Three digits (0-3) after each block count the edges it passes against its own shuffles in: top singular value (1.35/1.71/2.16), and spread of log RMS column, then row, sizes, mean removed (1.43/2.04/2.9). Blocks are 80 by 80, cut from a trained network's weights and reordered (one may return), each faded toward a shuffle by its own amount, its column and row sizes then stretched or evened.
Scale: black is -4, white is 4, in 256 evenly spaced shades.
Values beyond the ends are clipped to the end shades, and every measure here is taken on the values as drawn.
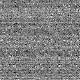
2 1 1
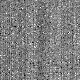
2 0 1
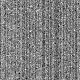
3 0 0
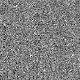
1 1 1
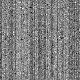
3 0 1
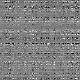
3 2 3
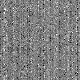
2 2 0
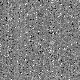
0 1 0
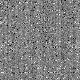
1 0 1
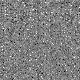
0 0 0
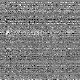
3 1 3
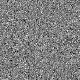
0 1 0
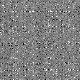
1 1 2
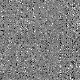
0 2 0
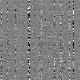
2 3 0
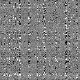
2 3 1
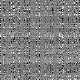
3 3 1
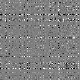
2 3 3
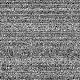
3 0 1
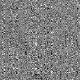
1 3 1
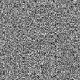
1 2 0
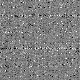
1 0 2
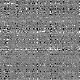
2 2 3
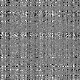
3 2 3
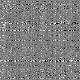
2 0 3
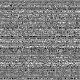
3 0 3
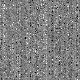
1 2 0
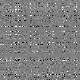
1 2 3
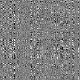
3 3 2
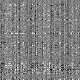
3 1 3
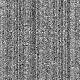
3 0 0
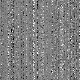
2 3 0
